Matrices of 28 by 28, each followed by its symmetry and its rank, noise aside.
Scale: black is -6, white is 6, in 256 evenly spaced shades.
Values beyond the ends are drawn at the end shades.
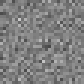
symmetric, rank eight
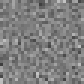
antisymmetric, rank six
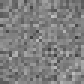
symmetric, rank seven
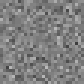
antisymmetric, rank eight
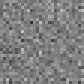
antisymmetric, rank eight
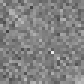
symmetric, rank eight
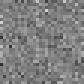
antisymmetric, rank eight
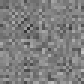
symmetric, rank seven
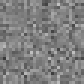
antisymmetric, rank six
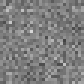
symmetric, rank eight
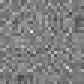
symmetric, rank eight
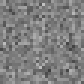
symmetric, rank eight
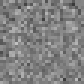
no symmetry, rank seven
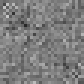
symmetric, rank eight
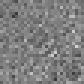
symmetric, rank seven
